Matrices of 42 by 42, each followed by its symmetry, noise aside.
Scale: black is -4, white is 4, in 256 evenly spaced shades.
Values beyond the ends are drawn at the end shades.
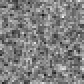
no symmetry.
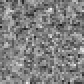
no symmetry.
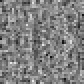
mirrored top to bottom.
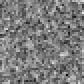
no symmetry.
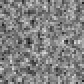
mirrored top to bottom.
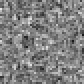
mirrored top to bottom.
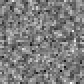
same after a half turn.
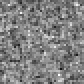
no symmetry.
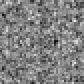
mirrored top to bottom.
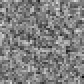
no symmetry.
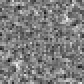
same after a half turn.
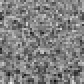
mirrored left to right.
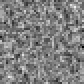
same after a half turn.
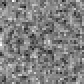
mirrored top to bottom.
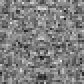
mirrored left to right.
